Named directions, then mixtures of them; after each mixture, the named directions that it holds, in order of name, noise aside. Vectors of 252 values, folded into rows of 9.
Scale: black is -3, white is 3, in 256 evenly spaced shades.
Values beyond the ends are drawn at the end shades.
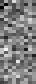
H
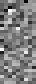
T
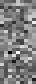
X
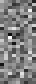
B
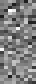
B, T, X.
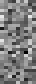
B, T, X.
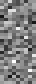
H, T, X.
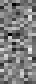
B, H.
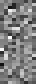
B, T.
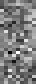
X.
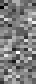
H, X.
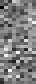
H, X.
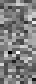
X.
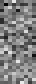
H, X.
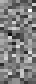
B.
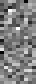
T.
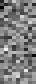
B, H.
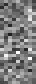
B, H, X.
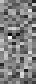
B.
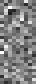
H, T, X.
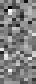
B, T, X.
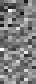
H, T.
